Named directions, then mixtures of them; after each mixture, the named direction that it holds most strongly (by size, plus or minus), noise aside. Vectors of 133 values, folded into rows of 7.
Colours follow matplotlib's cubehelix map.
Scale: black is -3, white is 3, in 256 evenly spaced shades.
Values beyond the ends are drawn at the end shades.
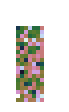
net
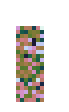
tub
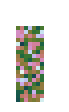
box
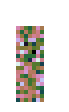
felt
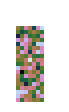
box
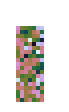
tub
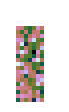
felt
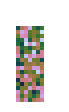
felt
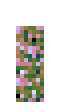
net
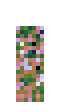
felt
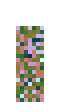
tub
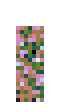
felt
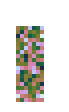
net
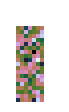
felt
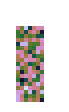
box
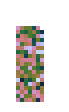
tub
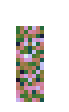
box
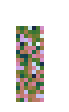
net
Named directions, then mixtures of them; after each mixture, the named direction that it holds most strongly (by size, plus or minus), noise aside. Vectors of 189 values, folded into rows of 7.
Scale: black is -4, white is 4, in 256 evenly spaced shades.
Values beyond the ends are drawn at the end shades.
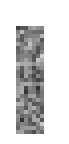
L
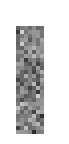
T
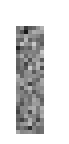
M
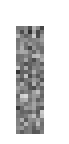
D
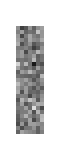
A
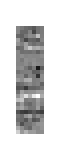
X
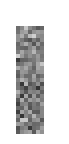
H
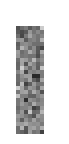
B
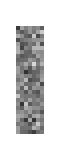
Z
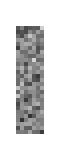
B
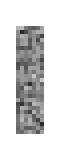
L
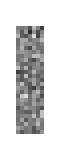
D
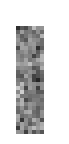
L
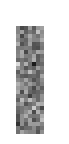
A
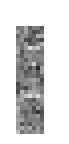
X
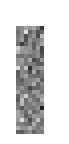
M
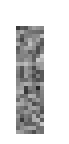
L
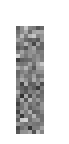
H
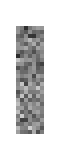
H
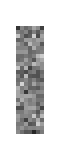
D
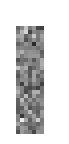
H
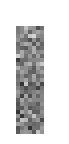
H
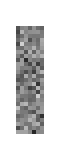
T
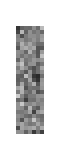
B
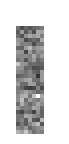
X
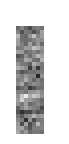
X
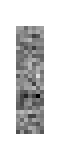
X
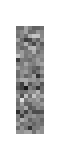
H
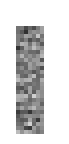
M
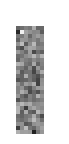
T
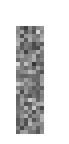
A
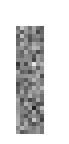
A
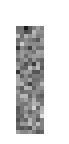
M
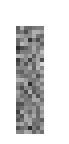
M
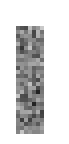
D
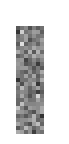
T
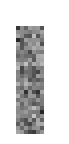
Z
